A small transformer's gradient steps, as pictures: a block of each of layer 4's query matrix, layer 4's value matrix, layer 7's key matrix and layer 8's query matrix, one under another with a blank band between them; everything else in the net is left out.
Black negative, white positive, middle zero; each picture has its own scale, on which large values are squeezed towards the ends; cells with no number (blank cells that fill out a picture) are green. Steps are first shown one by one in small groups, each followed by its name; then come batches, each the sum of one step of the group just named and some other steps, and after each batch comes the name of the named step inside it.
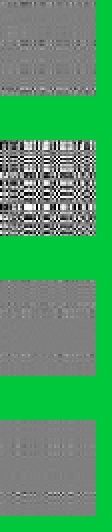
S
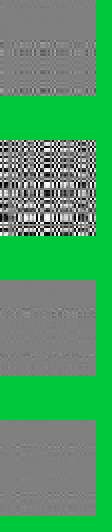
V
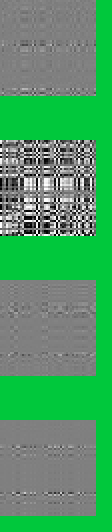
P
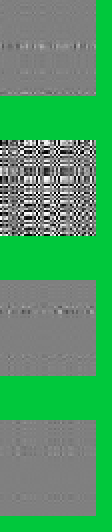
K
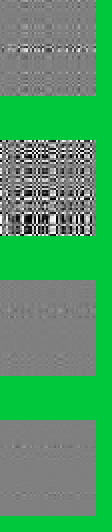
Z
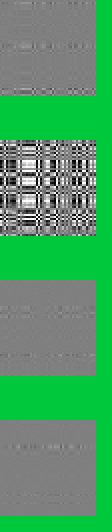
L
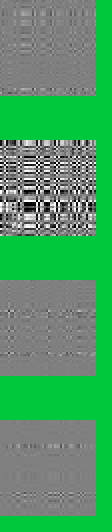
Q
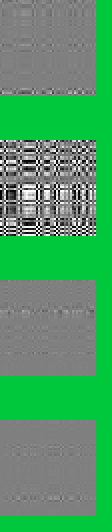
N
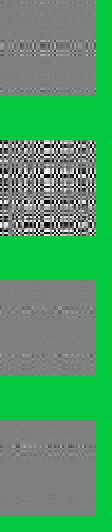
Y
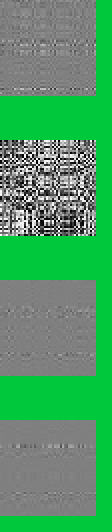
Q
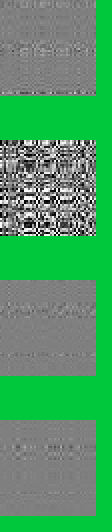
Y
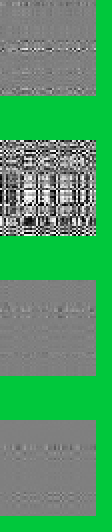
N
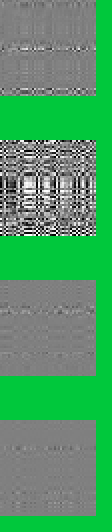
N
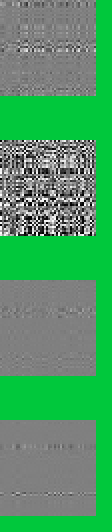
Z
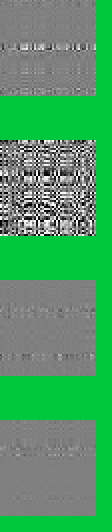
K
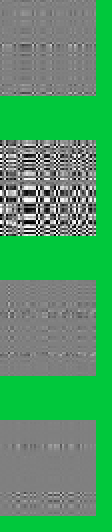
Q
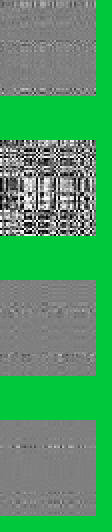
P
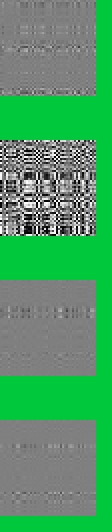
Z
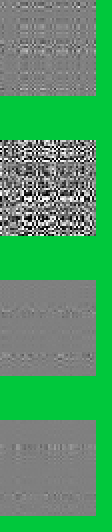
Z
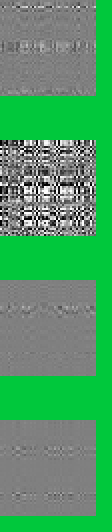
K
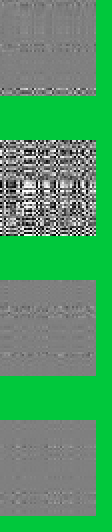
N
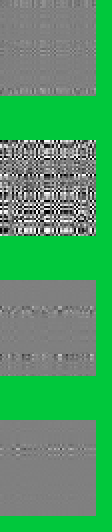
Y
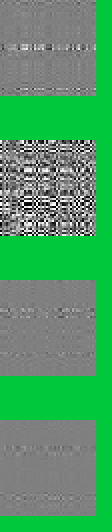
Q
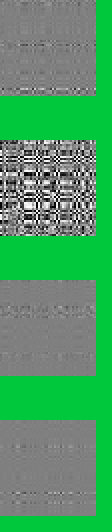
S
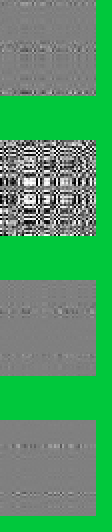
L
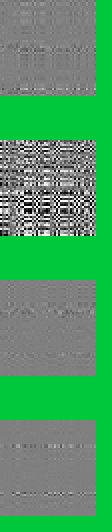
Q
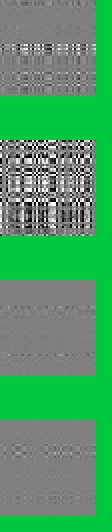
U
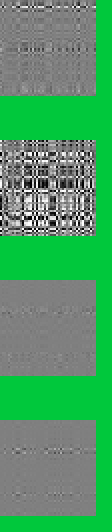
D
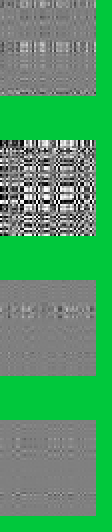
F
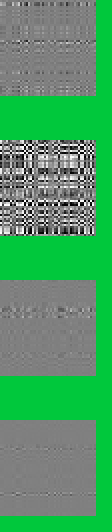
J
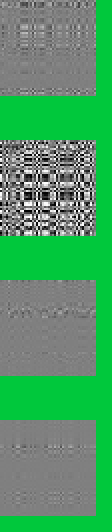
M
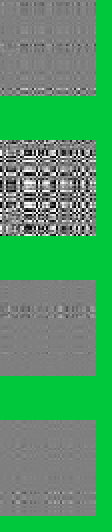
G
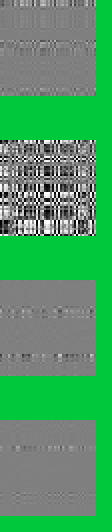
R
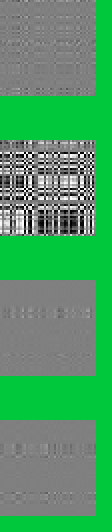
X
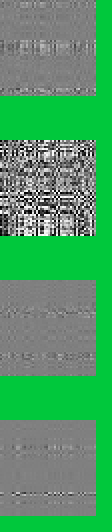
F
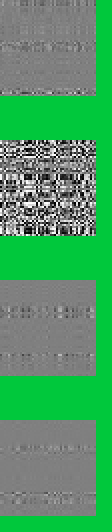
G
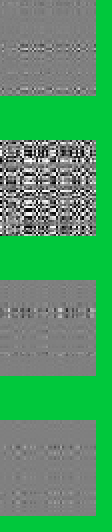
G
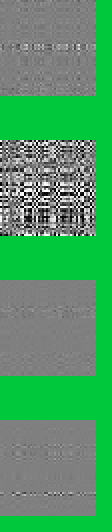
U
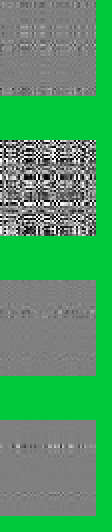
M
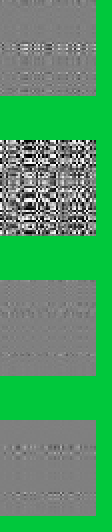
U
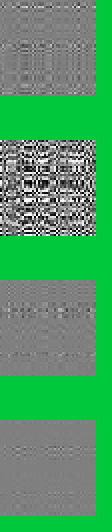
D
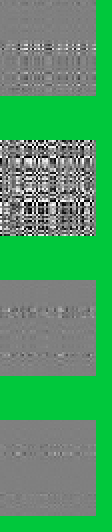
U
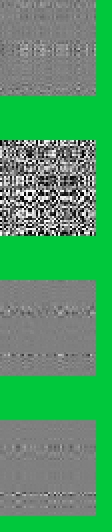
F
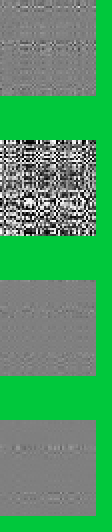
D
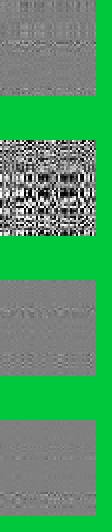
M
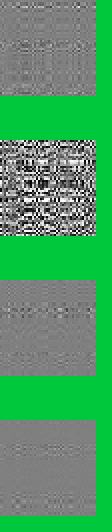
D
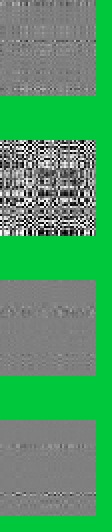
J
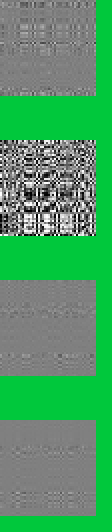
M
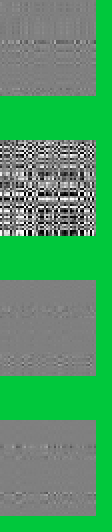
X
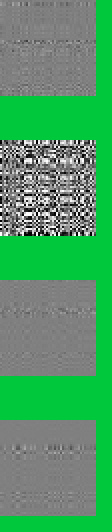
J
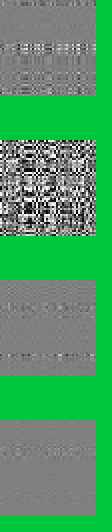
U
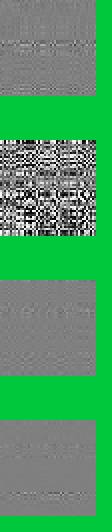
X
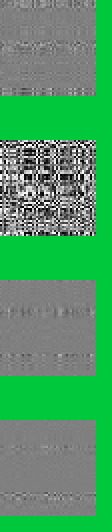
R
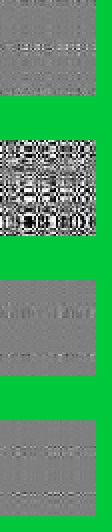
U
